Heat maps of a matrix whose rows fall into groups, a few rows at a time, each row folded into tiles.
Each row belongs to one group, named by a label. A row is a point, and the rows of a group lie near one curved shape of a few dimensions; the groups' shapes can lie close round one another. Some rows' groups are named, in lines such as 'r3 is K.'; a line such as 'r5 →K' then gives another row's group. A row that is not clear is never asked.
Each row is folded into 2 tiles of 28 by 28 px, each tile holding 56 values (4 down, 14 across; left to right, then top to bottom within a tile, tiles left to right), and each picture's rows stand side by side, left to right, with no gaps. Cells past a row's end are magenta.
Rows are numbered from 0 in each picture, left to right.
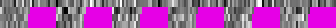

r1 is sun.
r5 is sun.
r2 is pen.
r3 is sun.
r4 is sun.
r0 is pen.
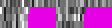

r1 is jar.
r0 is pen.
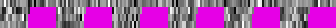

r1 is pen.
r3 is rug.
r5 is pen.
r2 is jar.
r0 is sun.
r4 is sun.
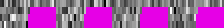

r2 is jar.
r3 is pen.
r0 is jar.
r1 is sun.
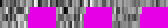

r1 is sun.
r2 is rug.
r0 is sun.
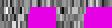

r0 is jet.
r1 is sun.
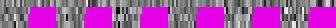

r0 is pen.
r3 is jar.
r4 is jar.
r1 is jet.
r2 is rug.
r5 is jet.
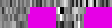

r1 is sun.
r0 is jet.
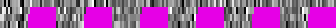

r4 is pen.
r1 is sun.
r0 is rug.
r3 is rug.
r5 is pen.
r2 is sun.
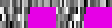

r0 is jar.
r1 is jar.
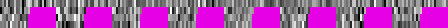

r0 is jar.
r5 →jar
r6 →pen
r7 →pen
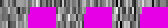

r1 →jar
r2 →rug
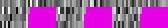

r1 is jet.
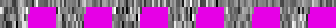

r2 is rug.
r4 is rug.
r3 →pen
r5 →jar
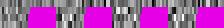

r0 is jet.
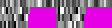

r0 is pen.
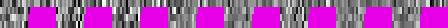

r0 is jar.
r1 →jar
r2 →rug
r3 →sun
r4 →rug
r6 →pen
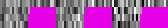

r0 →pen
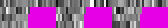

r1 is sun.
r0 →sun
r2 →sun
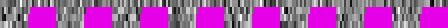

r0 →sun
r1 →sun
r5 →sun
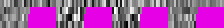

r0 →sun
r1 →jar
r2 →pen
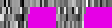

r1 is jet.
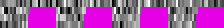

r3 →pen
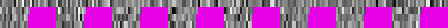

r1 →pen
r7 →sun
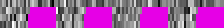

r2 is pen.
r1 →pen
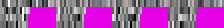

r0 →pen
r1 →rug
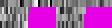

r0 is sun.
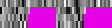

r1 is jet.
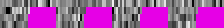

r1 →jar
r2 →pen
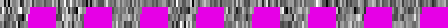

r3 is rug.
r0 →rug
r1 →pen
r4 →jet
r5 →pen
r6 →jar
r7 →sun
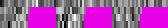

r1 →rug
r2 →pen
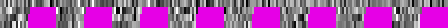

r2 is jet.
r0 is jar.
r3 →sun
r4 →jar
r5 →pen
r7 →sun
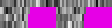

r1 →jar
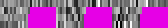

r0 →sun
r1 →jet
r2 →rug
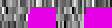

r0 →pen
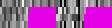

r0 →pen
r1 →rug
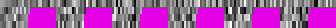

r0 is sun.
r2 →rug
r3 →pen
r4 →sun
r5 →pen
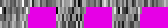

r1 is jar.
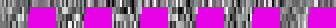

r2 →jet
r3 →jet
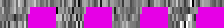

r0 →rug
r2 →jet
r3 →rug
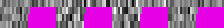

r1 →jar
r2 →rug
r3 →pen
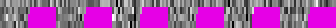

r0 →pen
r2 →rug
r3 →pen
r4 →rug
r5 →jet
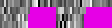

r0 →sun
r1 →rug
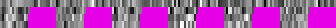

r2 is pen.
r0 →pen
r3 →jar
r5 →sun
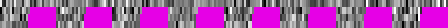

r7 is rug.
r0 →pen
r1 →jet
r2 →pen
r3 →rug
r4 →jar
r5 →pen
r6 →jet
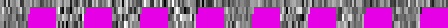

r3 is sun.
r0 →rug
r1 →rug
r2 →jar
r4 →rug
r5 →rug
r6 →sun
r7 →sun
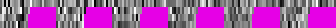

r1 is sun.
